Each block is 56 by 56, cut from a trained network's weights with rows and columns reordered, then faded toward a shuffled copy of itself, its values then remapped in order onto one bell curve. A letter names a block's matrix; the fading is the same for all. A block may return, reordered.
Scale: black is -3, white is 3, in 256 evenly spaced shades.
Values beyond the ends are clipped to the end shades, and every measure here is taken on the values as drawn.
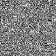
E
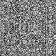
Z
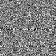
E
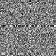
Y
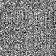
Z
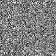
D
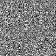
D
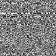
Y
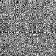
Y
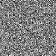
D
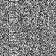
Z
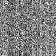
Z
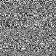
E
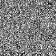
D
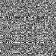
Y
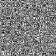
D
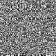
E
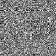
Y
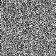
D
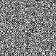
E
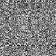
Y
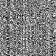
Z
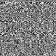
E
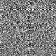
Y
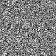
Y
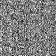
Z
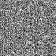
Z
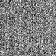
Z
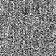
Z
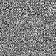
E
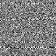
E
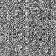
Z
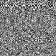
Y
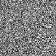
E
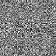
E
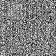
Z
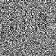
D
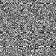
Y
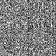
Z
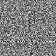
Y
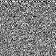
Y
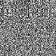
D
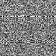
Y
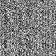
Z
